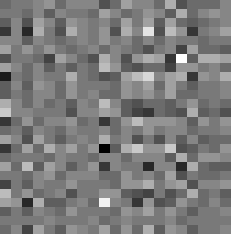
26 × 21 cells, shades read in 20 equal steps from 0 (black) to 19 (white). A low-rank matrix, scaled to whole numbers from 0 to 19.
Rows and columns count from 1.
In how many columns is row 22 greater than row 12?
7
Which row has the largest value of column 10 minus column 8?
23
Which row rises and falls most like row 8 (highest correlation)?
12
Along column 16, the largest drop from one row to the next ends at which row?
18
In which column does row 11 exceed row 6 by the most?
14
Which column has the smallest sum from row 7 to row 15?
1
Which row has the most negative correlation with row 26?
19
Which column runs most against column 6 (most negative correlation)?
4
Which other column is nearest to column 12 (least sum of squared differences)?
16
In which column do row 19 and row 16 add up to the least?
17
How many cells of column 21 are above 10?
6
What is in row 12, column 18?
11
